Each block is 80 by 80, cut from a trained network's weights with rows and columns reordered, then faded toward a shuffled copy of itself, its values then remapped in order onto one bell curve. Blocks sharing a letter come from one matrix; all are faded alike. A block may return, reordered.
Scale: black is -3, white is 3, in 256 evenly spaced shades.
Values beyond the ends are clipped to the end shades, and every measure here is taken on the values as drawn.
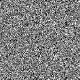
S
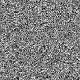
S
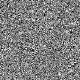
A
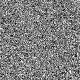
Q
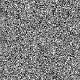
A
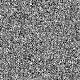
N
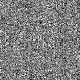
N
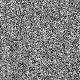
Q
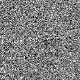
A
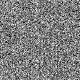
N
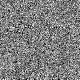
Q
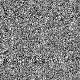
N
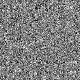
Q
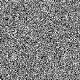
S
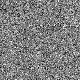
Q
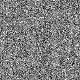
Q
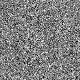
Q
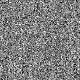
N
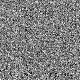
Q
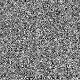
N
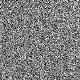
N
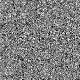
N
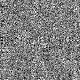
N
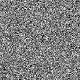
S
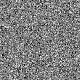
N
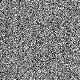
N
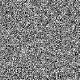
A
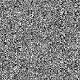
A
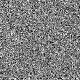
Q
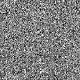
A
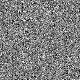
N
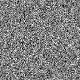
S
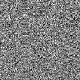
S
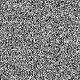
S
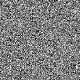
S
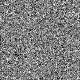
N
